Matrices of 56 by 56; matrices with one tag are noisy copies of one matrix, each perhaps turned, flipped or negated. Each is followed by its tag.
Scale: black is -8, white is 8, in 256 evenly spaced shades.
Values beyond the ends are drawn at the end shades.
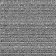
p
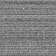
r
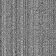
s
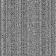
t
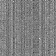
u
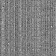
r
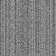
t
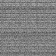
p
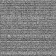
r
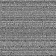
t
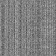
r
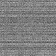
u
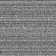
t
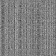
r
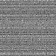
t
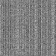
r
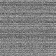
s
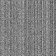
p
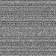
t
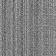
s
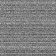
p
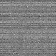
s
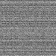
t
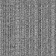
r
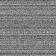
t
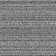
t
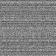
t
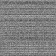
r
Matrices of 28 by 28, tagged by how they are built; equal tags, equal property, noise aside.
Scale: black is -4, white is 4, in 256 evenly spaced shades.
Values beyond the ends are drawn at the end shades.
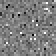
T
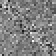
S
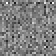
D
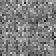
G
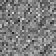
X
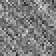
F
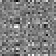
D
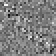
S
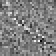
S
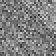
F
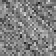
F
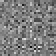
D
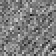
X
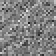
X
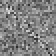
S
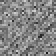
X
